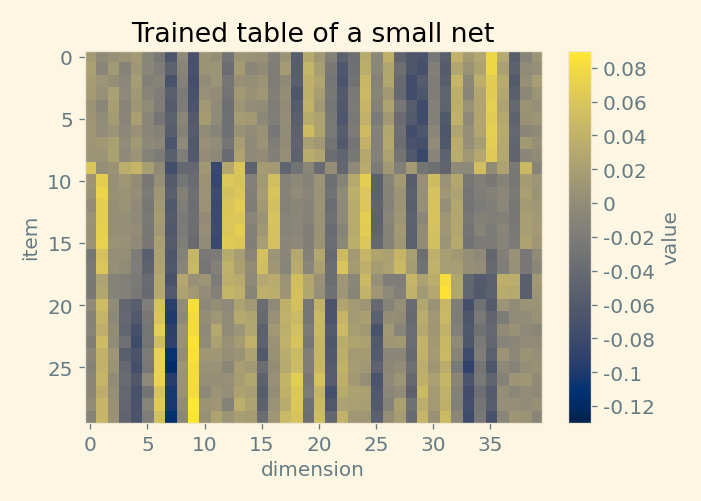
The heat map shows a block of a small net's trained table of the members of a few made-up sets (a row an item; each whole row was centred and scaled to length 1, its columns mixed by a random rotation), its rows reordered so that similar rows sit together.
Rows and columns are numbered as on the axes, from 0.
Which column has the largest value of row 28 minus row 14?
9
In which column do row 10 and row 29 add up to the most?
1
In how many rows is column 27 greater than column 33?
20
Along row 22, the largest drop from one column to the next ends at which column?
7
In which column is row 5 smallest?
29
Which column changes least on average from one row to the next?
2
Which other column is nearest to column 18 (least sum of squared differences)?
31
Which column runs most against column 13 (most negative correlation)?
11
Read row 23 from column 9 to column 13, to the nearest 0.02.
0.08 0 0.02 0 0.02
